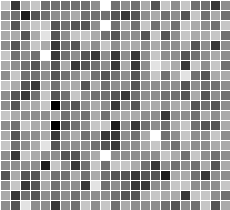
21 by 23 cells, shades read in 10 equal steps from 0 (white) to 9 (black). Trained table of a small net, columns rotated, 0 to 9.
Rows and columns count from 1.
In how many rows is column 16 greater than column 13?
5
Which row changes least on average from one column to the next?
12
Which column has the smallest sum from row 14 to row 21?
10
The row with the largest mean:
18
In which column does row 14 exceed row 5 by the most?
11
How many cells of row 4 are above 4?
7
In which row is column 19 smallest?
8
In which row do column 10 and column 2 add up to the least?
19
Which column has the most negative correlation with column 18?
14
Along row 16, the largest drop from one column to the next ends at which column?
3
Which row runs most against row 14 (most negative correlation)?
17
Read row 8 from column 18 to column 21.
3 1 5 6
